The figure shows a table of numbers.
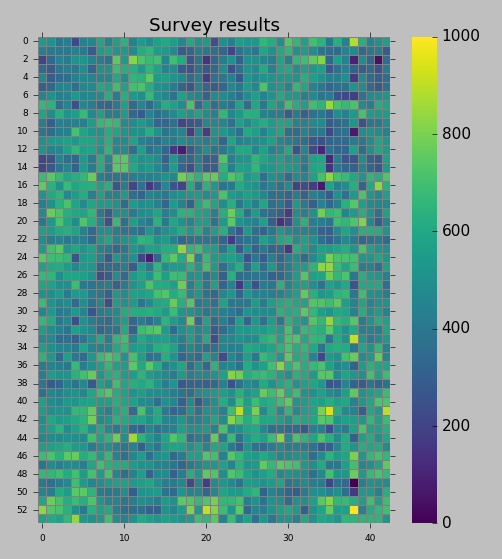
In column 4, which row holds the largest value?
53
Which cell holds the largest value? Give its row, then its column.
52, 38
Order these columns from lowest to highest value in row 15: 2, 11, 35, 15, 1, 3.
11, 15, 3, 2, 1, 35
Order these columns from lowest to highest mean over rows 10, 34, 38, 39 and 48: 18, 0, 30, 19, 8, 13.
18, 19, 0, 13, 30, 8
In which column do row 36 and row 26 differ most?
29
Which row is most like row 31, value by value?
7
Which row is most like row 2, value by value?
4
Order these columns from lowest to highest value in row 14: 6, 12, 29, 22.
6, 12, 29, 22
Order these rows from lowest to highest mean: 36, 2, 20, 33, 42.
2, 20, 33, 36, 42
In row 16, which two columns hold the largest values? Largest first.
41, 0
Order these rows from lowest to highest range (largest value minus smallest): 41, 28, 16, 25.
28, 25, 41, 16
